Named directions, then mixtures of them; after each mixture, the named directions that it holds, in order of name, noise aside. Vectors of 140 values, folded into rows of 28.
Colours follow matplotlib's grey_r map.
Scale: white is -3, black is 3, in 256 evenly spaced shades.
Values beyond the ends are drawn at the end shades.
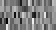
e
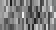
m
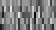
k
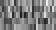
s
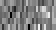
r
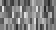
k, m, s.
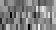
e, r.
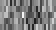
m.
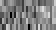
e, r.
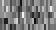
e, m.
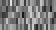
m.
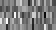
e.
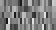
e.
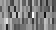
e, s.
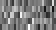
e, r, s.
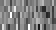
r.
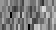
m, r.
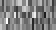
e.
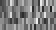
m, s.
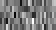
e.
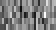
e, k, s.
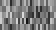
m, r.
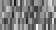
m, s.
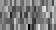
m, r, s.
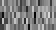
e, k, r.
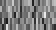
e, k, s.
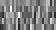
k.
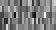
e, k, s.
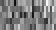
s.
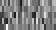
e, k, s.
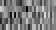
e, r.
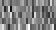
k, r, s.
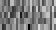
r, s.
